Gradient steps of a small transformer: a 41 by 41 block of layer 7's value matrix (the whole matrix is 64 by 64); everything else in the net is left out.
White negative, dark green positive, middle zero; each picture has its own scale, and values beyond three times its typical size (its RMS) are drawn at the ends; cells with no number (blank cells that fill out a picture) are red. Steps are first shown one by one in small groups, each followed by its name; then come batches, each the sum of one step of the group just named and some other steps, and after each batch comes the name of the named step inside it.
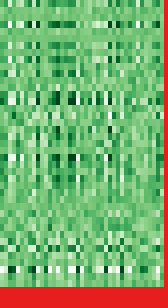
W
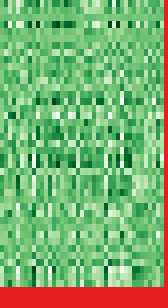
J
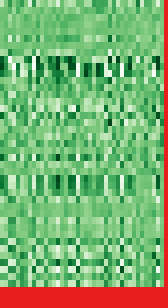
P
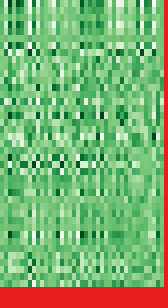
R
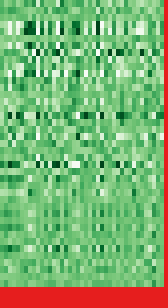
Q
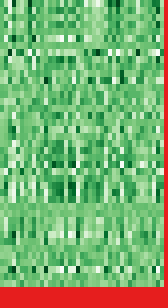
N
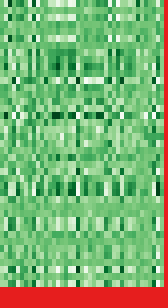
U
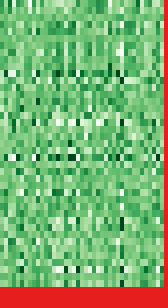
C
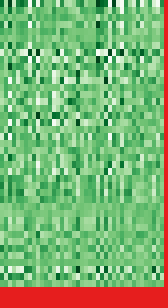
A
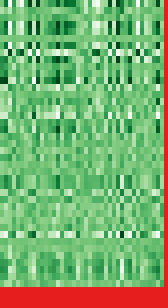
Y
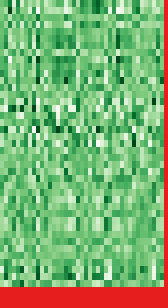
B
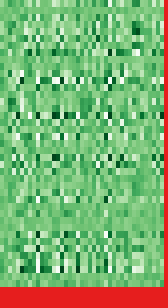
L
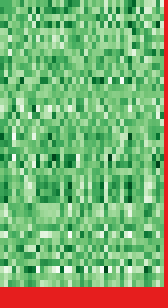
L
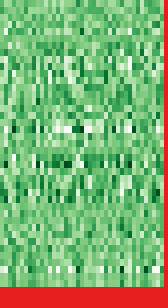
C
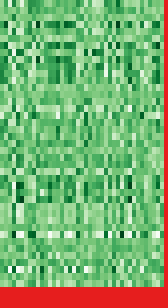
Y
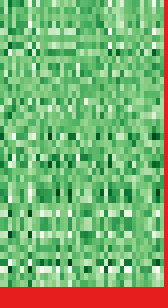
R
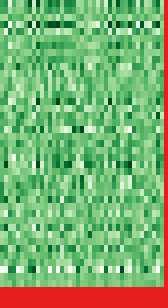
W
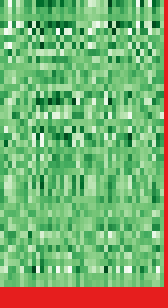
W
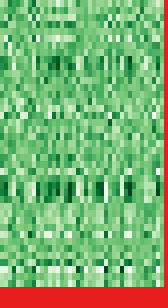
U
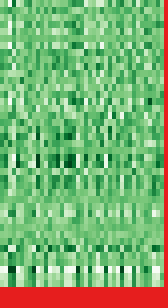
W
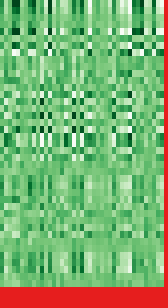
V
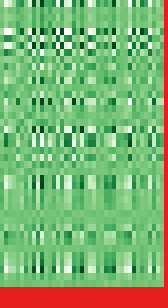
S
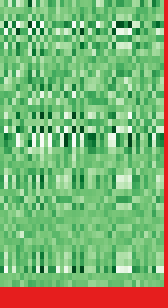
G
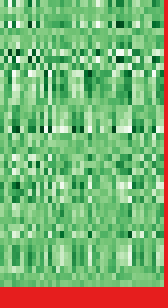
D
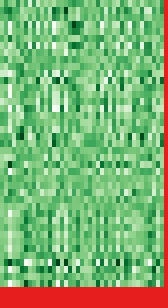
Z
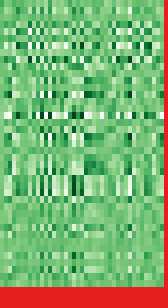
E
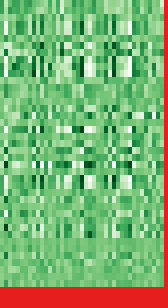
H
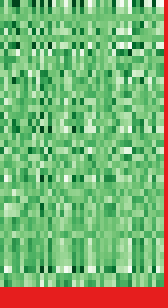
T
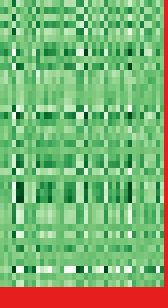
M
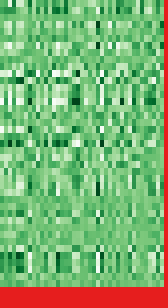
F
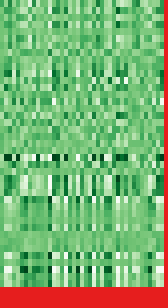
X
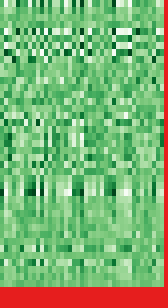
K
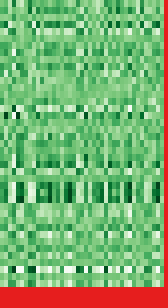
M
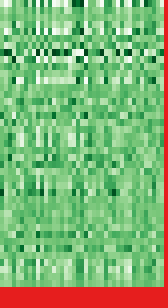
K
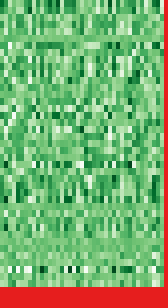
H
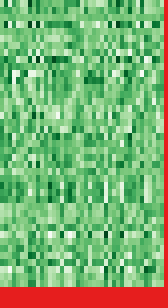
D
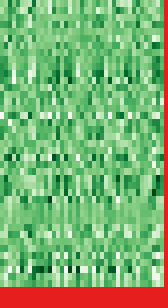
X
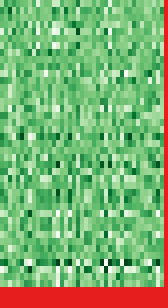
Z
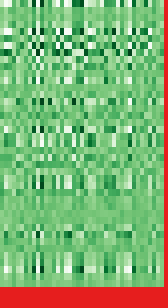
S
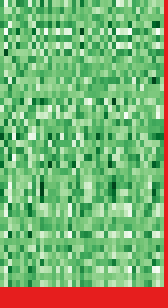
K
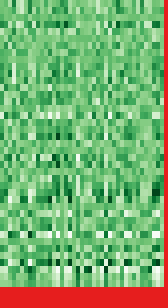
X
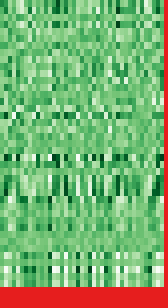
X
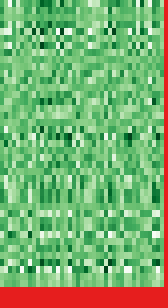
S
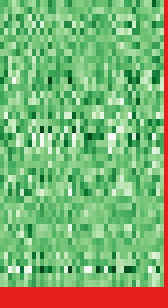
G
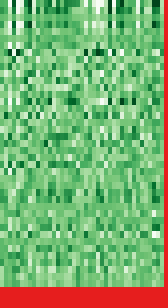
F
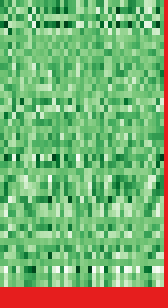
X
